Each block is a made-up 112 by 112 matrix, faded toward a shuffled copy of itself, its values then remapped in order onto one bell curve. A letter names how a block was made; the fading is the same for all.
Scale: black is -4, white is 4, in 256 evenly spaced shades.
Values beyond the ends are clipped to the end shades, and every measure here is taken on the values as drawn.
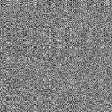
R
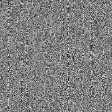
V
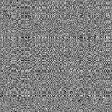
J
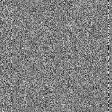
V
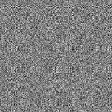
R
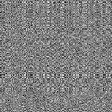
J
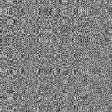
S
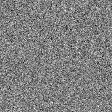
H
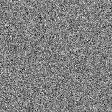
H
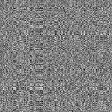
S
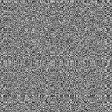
J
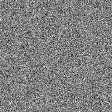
H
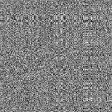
R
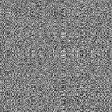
S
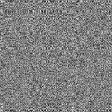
R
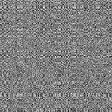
J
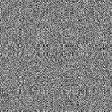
R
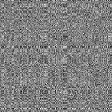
J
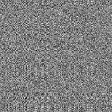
R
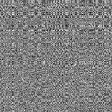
J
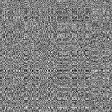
J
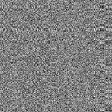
R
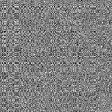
J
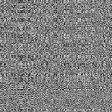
S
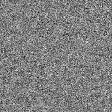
H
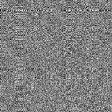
R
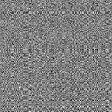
J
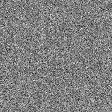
H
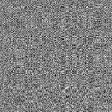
R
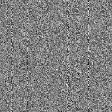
V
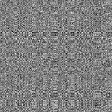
J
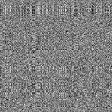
R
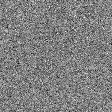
H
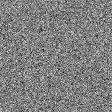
H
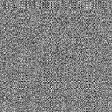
R
